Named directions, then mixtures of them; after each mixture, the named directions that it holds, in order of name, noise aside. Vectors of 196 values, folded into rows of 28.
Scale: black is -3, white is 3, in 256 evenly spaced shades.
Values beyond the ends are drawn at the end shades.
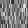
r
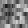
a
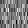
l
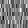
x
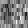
a, l.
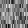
a, l, r.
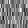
x.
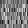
l, r.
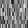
r, x.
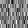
l, r.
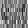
l, r.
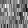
a, l, r.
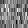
a, l.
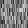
l, r, x.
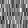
x.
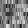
a, l.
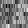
a, l.
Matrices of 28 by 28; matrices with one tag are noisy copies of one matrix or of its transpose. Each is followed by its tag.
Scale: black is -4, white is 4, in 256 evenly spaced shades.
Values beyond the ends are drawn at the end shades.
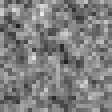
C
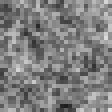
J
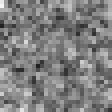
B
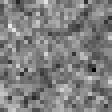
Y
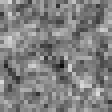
C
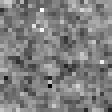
B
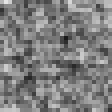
B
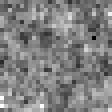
J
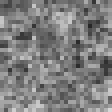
J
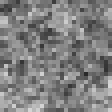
J
